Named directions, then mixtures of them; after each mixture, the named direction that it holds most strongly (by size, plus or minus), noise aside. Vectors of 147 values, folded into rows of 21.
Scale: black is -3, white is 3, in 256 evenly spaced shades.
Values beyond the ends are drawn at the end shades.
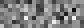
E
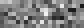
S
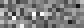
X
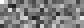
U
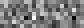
E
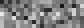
S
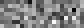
E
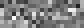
X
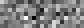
U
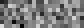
E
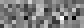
E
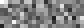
E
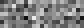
U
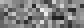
S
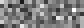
E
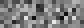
E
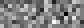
E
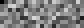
U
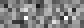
E
